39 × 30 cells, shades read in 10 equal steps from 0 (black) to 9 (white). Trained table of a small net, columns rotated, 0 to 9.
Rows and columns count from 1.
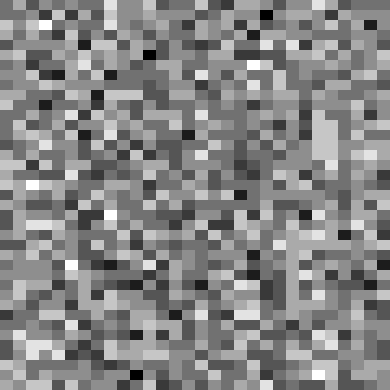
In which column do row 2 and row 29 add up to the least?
21
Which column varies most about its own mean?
20
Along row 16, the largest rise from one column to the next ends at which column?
11
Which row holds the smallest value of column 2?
25
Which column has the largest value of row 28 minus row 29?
24
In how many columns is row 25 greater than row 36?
12
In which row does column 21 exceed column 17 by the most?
5
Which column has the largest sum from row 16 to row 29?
23
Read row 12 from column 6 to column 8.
8 2 7
